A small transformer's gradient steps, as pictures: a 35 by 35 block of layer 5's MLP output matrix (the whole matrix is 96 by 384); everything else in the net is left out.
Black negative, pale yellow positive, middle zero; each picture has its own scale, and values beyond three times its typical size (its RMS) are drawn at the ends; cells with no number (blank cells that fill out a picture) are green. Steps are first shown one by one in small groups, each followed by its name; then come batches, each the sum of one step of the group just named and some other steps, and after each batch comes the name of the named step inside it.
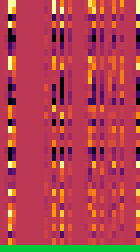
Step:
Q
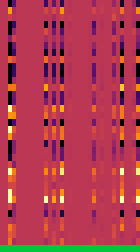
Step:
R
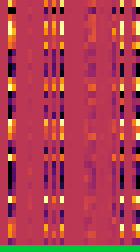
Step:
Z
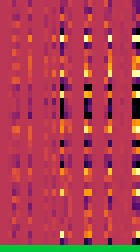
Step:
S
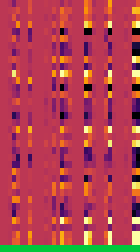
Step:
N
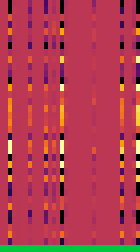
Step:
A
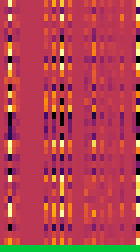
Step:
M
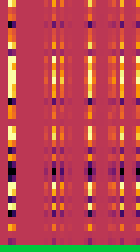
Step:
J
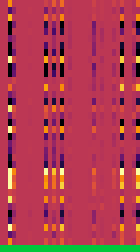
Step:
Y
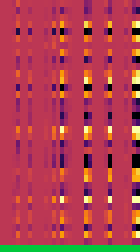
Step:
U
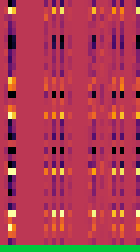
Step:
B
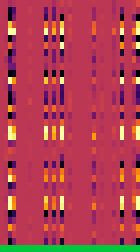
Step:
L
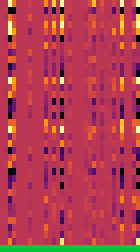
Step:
Z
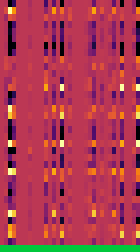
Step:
B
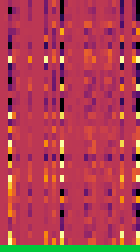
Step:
A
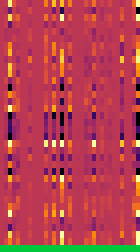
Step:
M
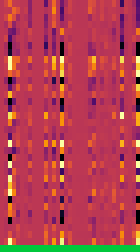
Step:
A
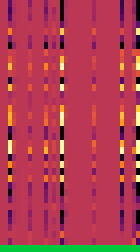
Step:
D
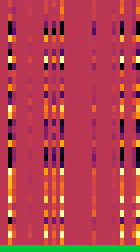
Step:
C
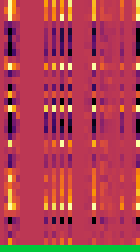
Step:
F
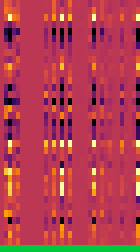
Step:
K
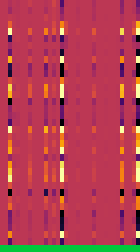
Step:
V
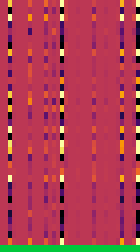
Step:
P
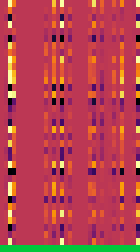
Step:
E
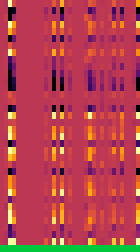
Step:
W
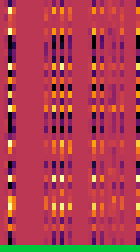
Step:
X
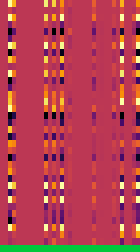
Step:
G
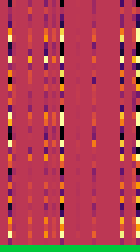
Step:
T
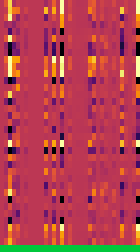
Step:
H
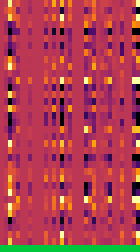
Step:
F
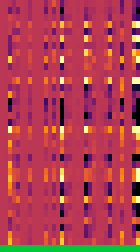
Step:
V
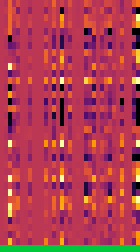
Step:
X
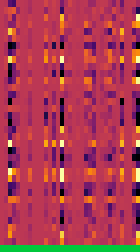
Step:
V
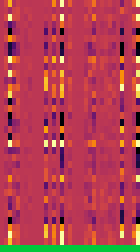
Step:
H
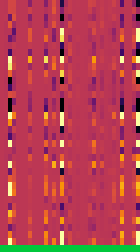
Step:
T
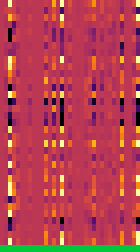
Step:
E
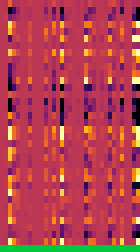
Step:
W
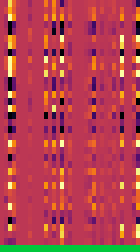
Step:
G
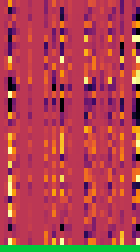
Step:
W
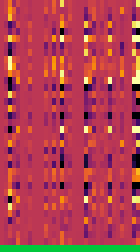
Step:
H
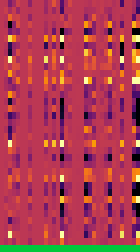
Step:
T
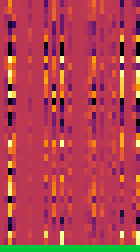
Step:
E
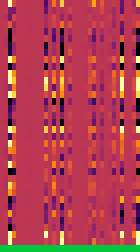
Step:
E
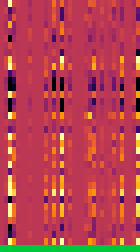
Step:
W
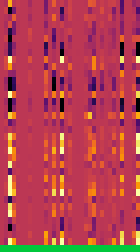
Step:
W
